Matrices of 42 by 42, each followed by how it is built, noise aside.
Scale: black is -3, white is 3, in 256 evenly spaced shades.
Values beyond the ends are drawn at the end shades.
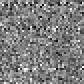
uneven rows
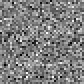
uneven rows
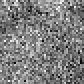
smooth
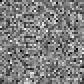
blocks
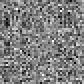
blocks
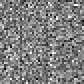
repeating rows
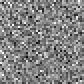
repeating rows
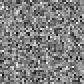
blocks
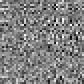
low rank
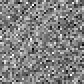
Hankel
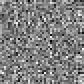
low rank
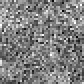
smooth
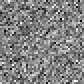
Hankel
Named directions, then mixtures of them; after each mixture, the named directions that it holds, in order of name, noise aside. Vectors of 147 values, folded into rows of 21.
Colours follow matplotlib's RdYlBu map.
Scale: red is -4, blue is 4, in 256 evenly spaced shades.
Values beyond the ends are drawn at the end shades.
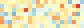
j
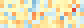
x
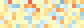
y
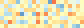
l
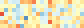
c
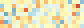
j.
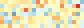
j.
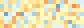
j, l, y.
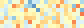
x, y.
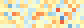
l, x, y.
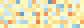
l.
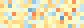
x, y.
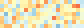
j, l, y.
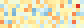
c, j.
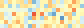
x, y.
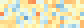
c, l, y.
